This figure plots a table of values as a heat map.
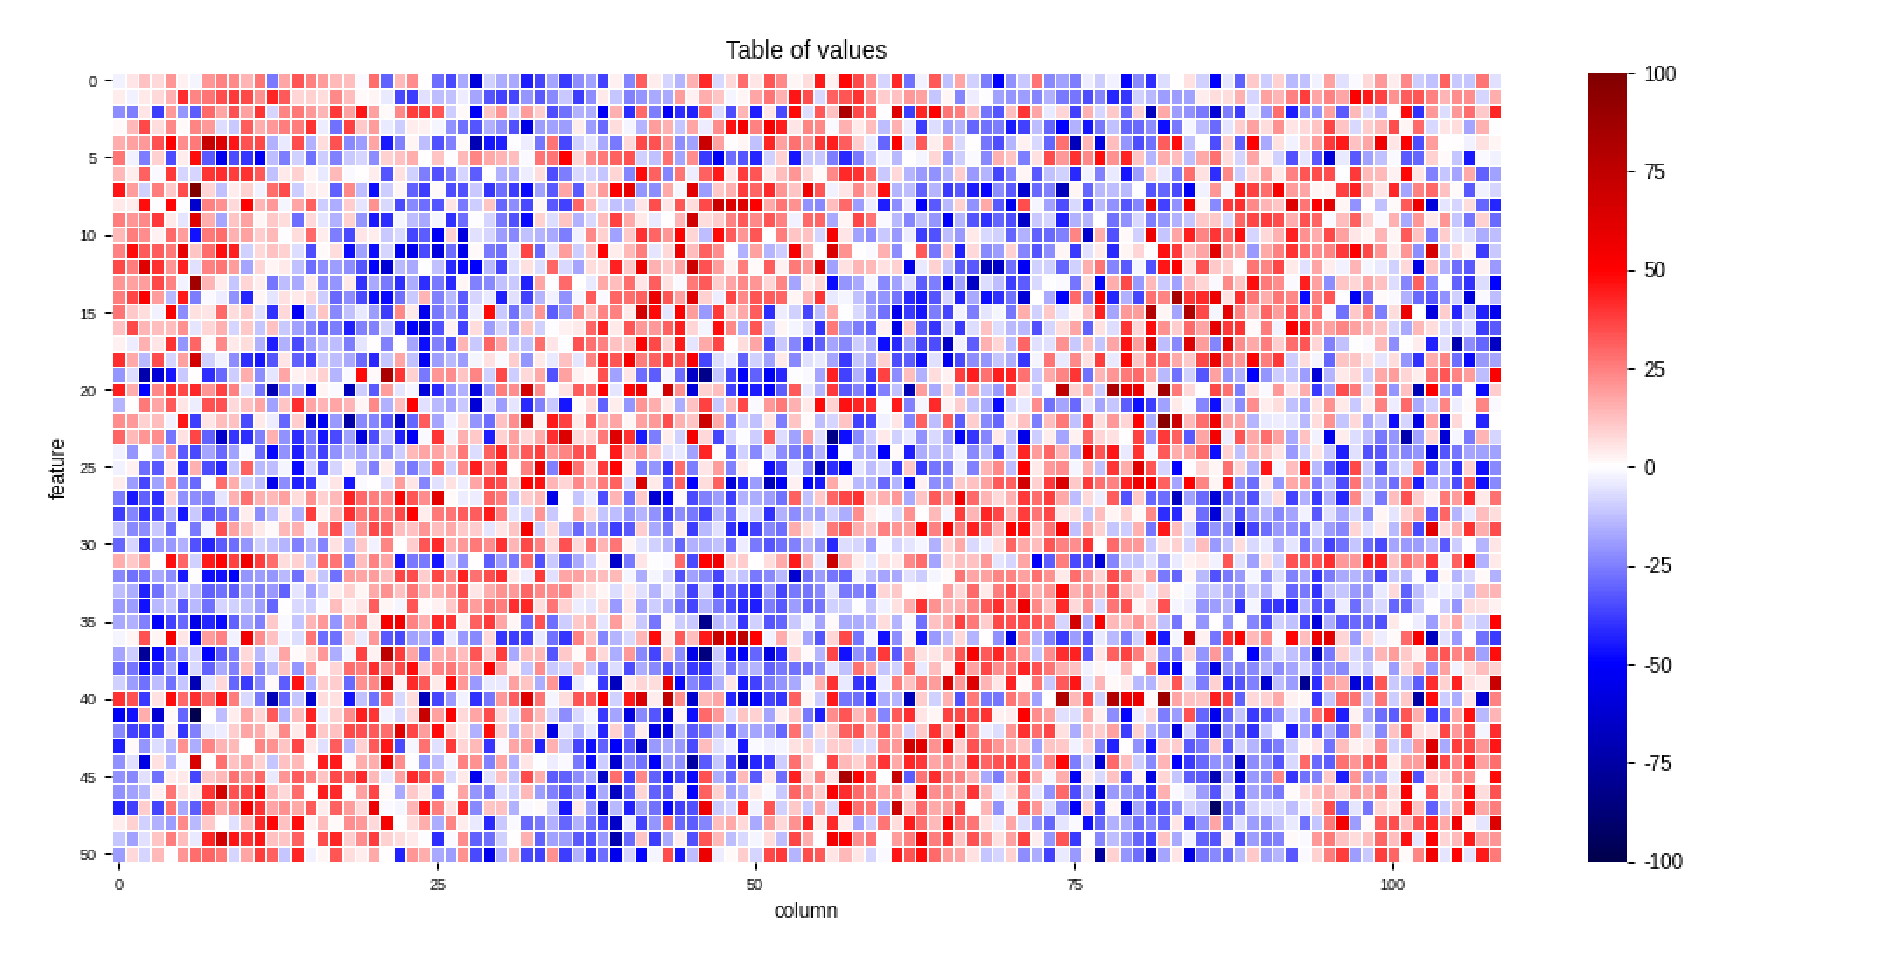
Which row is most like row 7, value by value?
9
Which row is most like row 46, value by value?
49
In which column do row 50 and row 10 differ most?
81
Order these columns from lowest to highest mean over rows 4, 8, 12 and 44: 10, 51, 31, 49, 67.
31, 67, 49, 51, 10
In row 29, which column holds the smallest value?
88
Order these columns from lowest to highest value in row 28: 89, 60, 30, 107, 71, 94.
94, 89, 60, 107, 30, 71
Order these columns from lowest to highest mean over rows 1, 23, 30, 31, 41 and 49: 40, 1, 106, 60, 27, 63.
40, 1, 60, 27, 63, 106
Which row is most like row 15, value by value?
17
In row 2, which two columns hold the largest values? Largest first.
57, 61
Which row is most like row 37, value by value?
19
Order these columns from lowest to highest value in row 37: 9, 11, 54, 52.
52, 9, 11, 54
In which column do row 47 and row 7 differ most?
6
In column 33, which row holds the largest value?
25
